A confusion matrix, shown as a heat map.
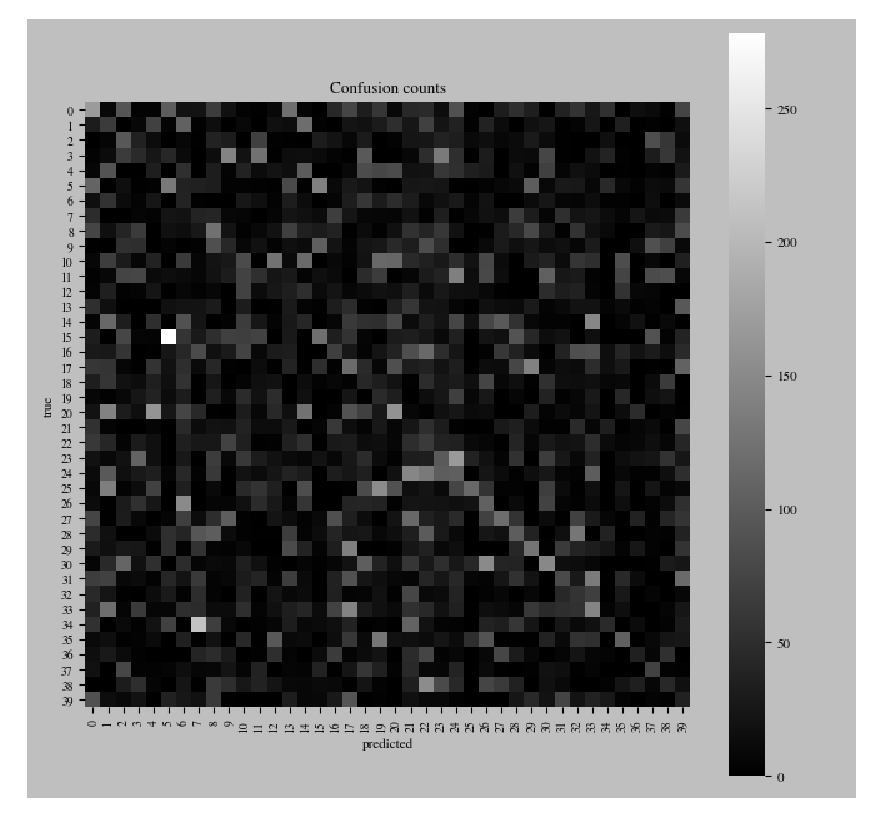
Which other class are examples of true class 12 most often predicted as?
10
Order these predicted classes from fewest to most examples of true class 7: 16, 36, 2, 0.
2, 36, 0, 16
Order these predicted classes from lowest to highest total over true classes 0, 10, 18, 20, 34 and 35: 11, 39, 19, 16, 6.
11, 16, 39, 6, 19
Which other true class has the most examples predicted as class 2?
30
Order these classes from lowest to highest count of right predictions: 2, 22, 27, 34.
34, 22, 2, 27
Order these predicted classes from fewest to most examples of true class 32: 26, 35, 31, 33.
26, 35, 31, 33
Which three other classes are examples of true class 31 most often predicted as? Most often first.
33, 39, 17
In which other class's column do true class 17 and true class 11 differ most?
29
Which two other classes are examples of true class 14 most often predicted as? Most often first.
33, 1
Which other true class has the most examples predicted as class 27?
14
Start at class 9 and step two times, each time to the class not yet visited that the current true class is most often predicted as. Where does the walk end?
5
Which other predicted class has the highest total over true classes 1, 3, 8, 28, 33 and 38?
22
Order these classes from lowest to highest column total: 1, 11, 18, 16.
11, 16, 18, 1
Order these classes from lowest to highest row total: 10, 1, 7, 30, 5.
7, 1, 5, 30, 10
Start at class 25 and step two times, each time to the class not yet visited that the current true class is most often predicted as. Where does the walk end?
24
